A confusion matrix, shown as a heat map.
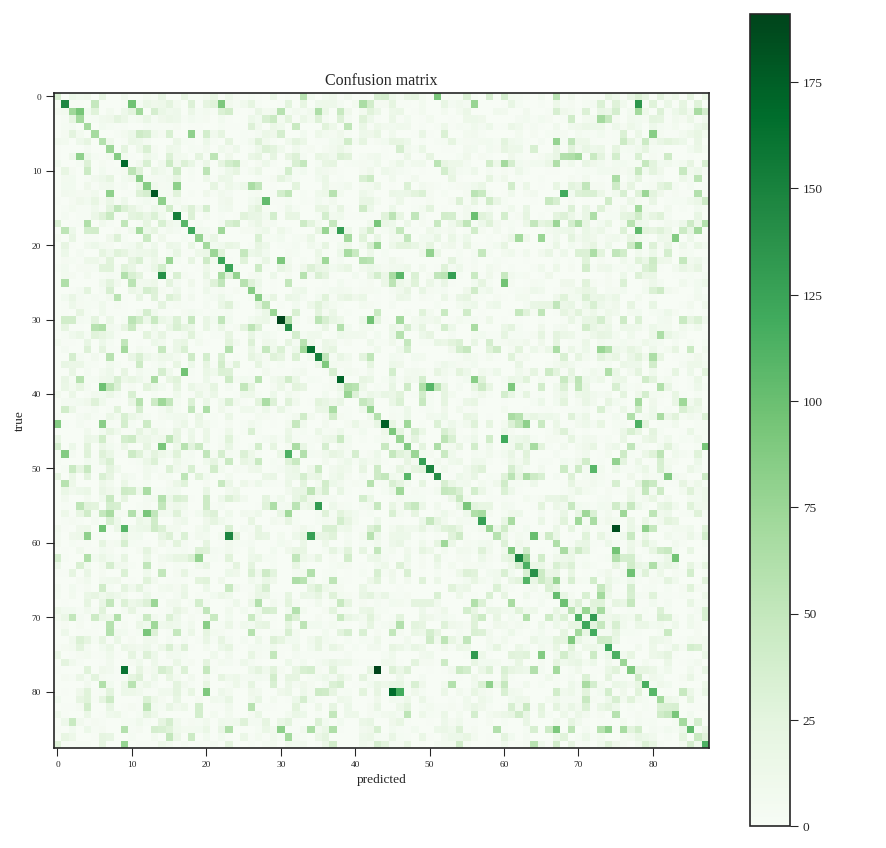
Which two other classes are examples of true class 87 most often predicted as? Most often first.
9, 64
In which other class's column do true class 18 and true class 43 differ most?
38
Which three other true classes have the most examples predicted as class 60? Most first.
46, 25, 9
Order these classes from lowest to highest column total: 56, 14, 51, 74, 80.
51, 74, 14, 80, 56
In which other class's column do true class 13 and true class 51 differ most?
68
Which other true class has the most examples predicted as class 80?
5
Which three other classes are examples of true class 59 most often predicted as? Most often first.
23, 34, 64
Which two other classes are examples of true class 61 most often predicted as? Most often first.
75, 68
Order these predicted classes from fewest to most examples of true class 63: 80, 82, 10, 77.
10, 82, 77, 80
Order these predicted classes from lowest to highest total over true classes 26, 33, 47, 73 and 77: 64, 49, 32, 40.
40, 49, 32, 64
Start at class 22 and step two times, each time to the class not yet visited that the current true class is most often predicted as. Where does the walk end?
42
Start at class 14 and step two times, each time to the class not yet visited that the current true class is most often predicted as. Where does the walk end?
67
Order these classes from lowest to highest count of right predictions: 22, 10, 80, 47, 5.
10, 5, 47, 80, 22
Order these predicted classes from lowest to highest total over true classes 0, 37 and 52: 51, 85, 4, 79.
4, 85, 79, 51
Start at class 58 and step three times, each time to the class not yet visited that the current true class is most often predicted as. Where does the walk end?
12
